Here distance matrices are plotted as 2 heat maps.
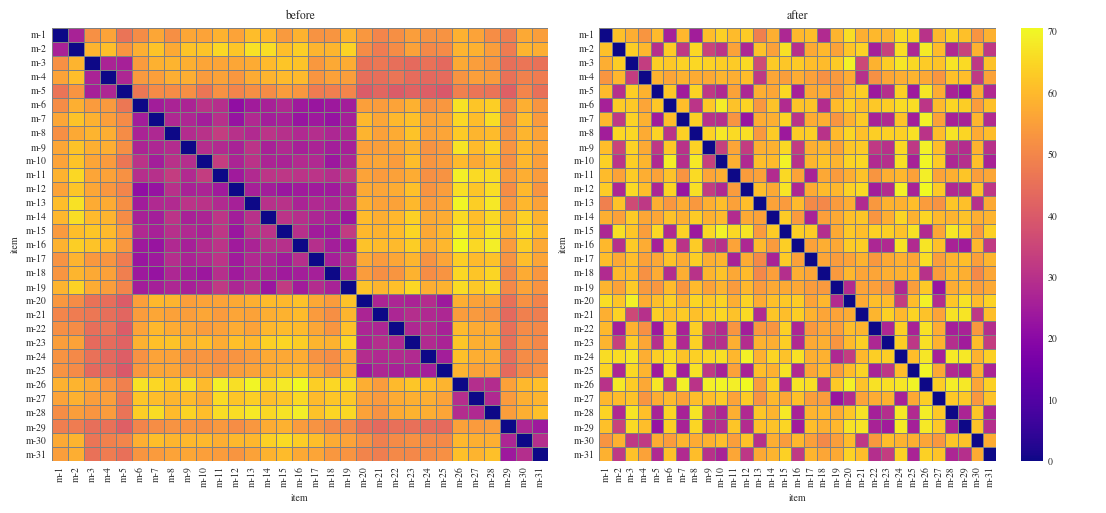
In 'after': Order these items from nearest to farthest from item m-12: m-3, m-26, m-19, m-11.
m-11, m-19, m-3, m-26
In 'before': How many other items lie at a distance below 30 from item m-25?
5
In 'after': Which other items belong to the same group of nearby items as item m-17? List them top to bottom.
m-11, m-14
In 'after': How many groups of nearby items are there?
5
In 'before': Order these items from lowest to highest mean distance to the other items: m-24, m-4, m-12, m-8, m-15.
m-12, m-8, m-15, m-24, m-4
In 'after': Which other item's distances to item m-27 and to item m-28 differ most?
m-24
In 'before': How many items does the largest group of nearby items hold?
14
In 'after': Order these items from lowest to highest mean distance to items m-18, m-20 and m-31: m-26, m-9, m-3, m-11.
m-9, m-26, m-11, m-3
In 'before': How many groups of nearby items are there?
6
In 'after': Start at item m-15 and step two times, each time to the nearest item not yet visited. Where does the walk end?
m-1
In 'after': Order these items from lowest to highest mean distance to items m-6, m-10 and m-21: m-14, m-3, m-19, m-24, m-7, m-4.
m-4, m-7, m-3, m-19, m-14, m-24
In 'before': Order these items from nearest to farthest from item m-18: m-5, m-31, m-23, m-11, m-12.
m-12, m-11, m-5, m-31, m-23
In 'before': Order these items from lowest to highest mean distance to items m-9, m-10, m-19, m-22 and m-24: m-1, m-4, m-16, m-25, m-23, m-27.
m-16, m-25, m-23, m-4, m-1, m-27
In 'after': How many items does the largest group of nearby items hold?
13
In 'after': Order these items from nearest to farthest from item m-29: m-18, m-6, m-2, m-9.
m-9, m-2, m-18, m-6
